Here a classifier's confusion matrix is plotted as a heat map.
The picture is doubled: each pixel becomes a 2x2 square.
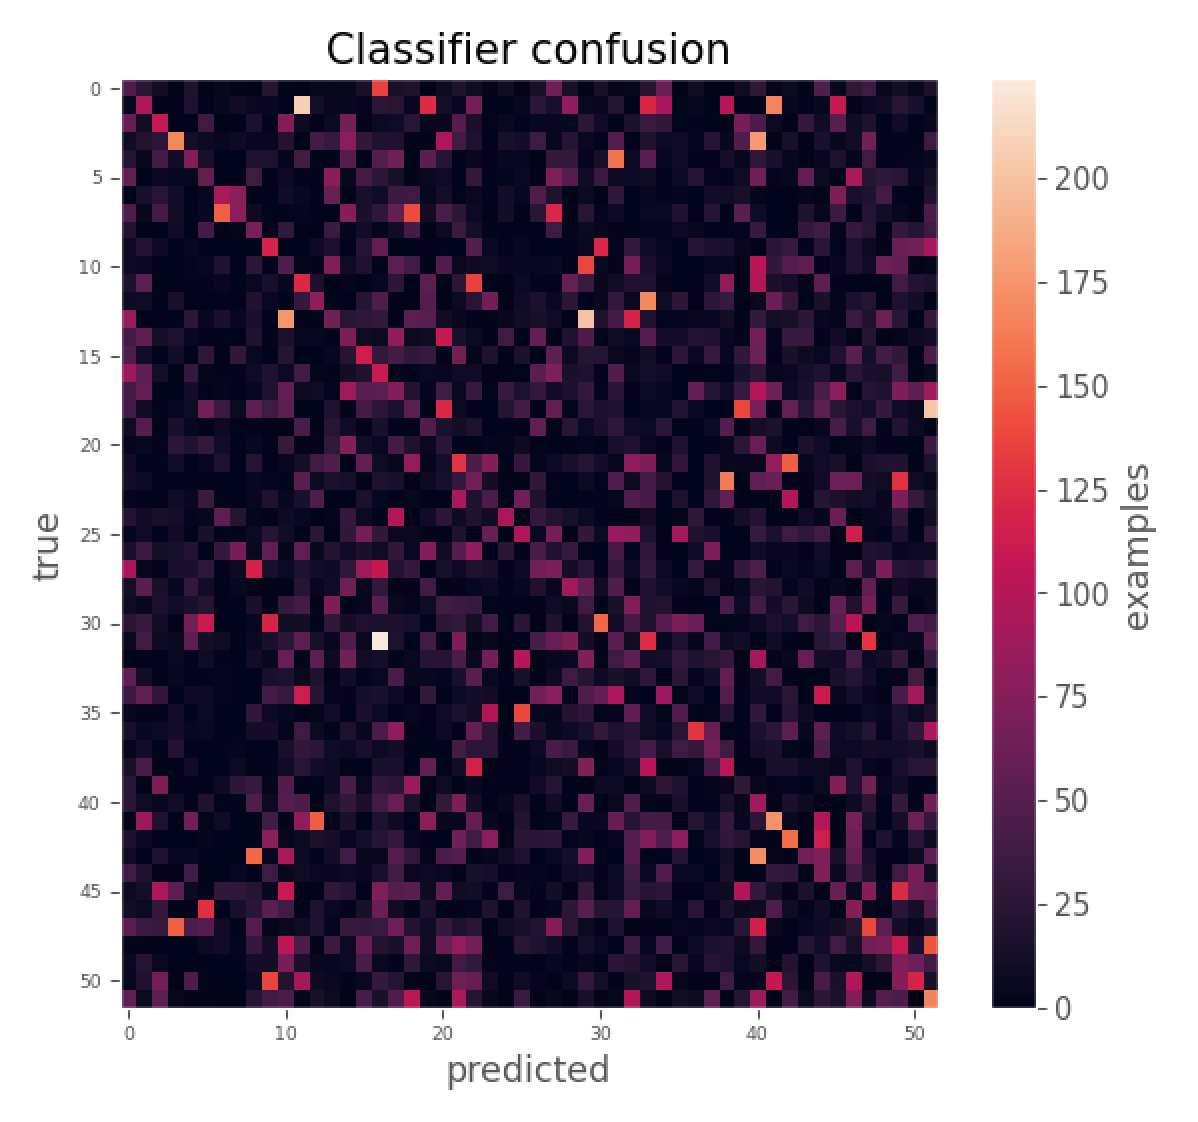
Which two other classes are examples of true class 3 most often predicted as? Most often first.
40, 20
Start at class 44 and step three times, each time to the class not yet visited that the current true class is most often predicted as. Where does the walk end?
30
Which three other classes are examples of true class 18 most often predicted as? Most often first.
51, 39, 20
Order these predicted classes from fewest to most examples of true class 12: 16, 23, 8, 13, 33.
13, 8, 16, 23, 33
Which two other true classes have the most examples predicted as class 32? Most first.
13, 51
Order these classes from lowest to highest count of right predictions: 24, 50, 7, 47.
7, 24, 50, 47
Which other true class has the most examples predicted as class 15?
27
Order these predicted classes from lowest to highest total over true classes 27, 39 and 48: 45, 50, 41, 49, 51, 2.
41, 50, 2, 45, 49, 51
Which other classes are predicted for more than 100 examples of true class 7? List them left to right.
6, 18, 27
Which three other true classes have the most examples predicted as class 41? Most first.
1, 50, 21
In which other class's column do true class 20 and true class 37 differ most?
14
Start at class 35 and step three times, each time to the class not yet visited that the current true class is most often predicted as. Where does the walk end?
5
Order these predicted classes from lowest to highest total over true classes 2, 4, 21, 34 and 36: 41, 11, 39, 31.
39, 41, 11, 31
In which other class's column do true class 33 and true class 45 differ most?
49
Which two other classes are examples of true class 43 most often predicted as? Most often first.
40, 8
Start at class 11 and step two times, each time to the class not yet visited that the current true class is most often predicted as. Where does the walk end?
38
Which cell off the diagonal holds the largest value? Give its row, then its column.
31, 16
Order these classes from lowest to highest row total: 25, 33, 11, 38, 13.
33, 38, 11, 25, 13
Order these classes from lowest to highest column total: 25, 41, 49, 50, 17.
25, 50, 41, 17, 49
